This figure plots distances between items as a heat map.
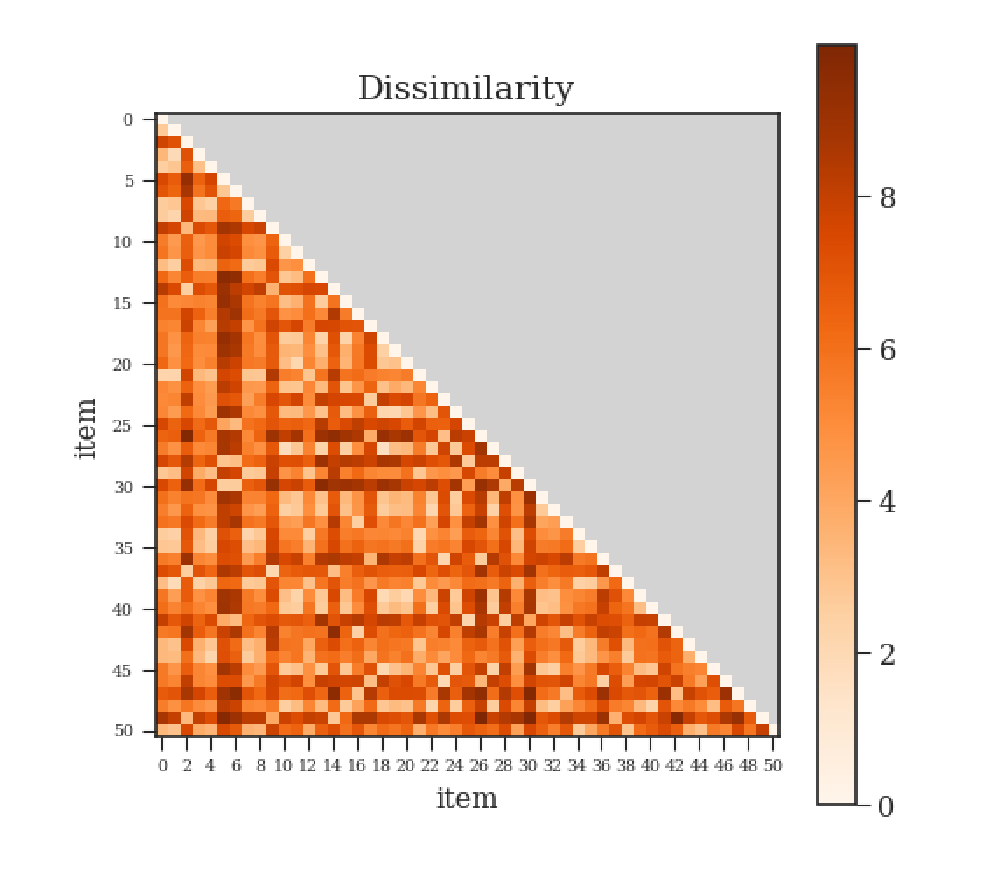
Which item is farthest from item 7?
49
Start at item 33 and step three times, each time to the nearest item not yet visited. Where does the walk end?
47
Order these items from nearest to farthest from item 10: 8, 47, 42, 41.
8, 42, 47, 41
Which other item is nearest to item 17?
23
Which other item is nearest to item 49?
14
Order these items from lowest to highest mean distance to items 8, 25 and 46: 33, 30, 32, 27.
32, 30, 27, 33
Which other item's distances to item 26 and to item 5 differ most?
30
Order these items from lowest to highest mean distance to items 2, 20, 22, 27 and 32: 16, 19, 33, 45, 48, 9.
48, 45, 19, 33, 16, 9
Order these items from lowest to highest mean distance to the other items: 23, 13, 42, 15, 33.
15, 13, 33, 23, 42
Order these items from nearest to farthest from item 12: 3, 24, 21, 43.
21, 3, 43, 24
